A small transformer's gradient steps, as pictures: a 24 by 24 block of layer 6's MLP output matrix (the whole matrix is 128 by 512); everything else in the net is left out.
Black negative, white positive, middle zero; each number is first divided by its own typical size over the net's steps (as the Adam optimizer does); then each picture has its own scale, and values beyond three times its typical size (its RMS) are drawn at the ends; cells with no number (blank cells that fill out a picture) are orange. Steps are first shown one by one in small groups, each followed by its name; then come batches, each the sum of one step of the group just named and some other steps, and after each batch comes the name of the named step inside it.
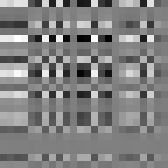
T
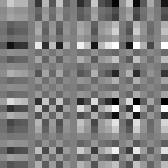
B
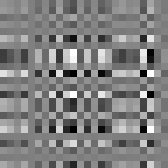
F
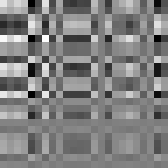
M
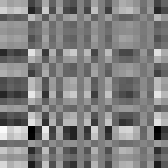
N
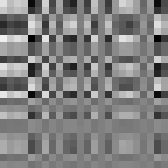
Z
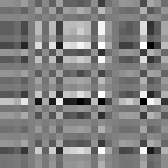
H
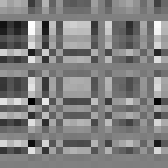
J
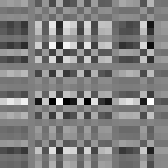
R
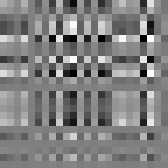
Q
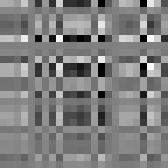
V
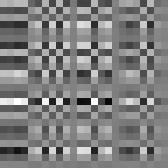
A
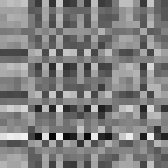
N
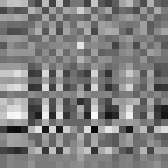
A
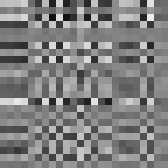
A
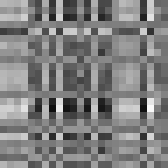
R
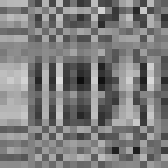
T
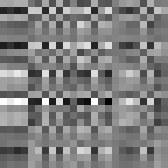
A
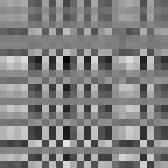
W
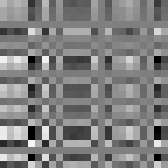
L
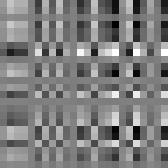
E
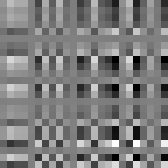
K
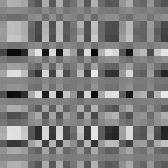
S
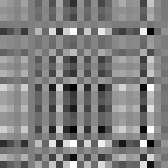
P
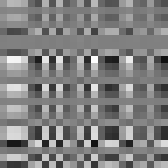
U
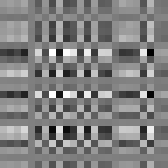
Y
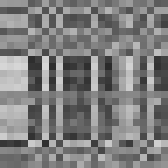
L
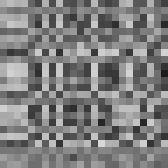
E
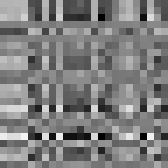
L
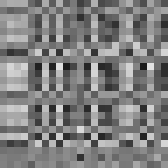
S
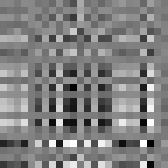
P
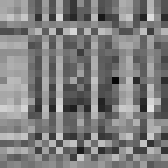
P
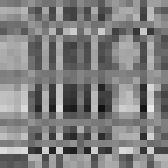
P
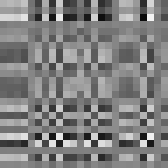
Y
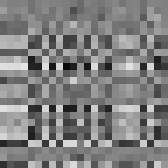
L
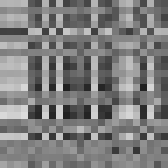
W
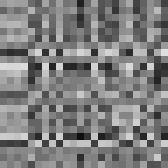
E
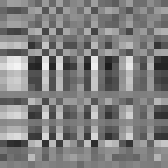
U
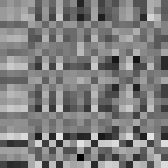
K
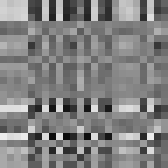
Y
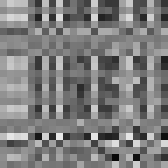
K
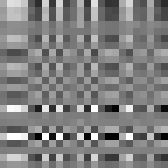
S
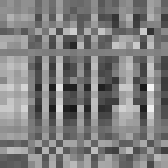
P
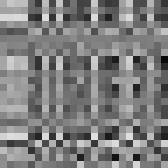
K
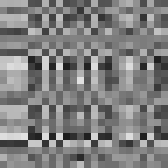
L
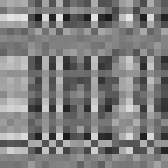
W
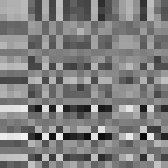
L
